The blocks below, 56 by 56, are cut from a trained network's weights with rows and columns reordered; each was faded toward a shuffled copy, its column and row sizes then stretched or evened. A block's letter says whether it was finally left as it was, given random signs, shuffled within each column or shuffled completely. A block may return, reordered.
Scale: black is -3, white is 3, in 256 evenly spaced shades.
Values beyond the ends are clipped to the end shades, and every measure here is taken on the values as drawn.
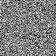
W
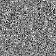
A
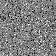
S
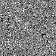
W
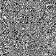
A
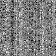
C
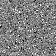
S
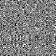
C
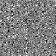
C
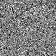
S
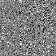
W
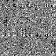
C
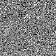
A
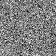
S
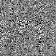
A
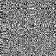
C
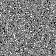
S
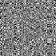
C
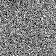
S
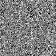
W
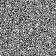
S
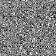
A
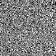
A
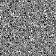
A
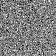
S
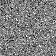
S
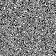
S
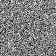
S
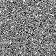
S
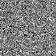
A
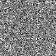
A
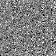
W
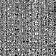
C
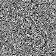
W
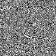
A
